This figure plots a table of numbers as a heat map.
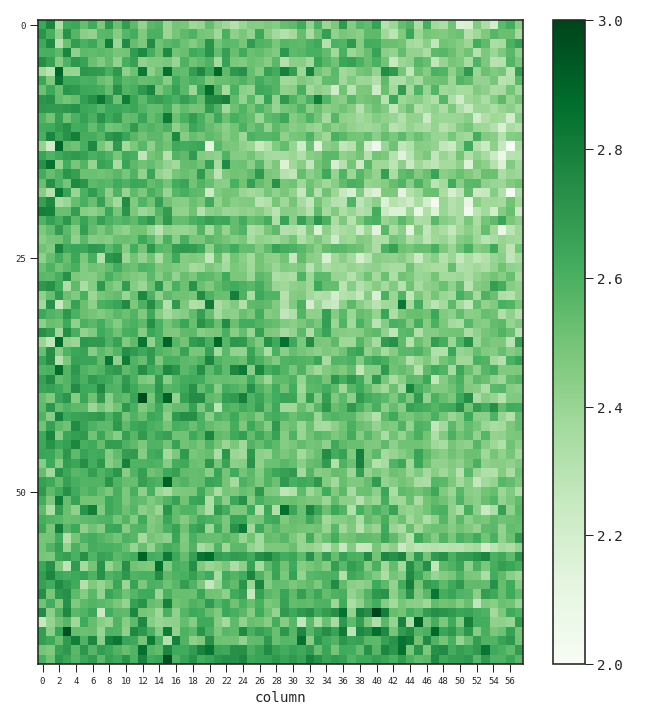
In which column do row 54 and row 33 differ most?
2
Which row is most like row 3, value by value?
62
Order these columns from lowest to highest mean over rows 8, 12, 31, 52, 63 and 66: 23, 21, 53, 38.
53, 23, 21, 38
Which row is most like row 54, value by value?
51
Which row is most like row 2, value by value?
36
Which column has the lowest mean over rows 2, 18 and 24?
56
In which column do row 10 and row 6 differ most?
15
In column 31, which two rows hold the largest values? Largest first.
66, 65
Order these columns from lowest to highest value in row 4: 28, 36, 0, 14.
14, 28, 36, 0
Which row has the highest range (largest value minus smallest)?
13
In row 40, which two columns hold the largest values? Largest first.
12, 15
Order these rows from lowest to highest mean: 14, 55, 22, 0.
22, 14, 0, 55
